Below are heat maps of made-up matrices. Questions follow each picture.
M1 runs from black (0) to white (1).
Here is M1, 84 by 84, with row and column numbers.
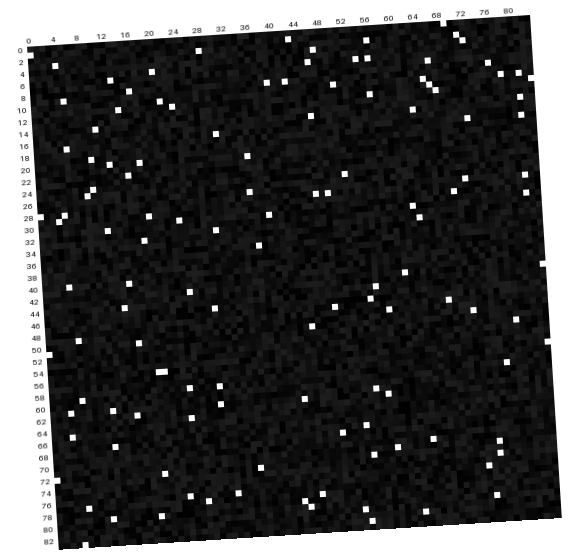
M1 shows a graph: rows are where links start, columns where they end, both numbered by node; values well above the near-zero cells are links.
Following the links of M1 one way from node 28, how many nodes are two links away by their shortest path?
1
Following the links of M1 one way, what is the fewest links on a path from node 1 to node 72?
7
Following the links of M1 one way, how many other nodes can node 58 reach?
6
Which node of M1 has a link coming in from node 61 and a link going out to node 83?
node 10
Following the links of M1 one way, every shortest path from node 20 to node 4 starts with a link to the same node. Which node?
node 17
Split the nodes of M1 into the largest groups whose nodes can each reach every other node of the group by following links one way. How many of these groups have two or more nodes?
3
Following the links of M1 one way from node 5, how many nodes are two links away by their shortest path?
6
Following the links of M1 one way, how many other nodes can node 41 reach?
4
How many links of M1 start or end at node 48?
4
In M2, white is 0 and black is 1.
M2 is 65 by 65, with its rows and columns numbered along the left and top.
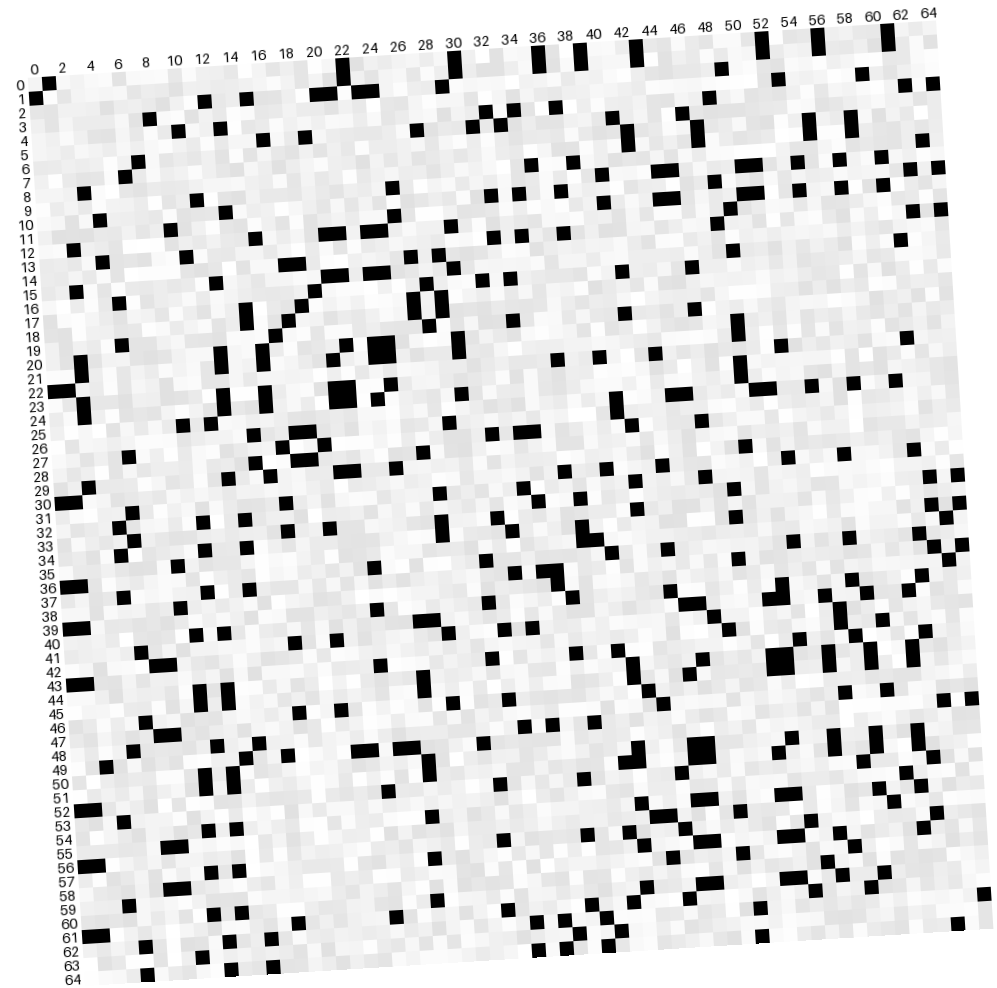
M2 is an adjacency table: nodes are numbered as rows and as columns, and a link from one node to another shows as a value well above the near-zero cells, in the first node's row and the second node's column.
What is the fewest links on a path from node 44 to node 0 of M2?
3
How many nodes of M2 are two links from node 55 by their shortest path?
7
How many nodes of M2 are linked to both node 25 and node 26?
1
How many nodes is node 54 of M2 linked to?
10
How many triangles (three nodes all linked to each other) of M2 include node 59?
1
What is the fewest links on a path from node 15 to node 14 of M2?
6
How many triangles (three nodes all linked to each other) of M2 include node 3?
1
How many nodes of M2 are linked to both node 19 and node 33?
4
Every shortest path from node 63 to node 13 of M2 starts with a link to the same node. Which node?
node 35
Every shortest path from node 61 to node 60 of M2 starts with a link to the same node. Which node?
node 39
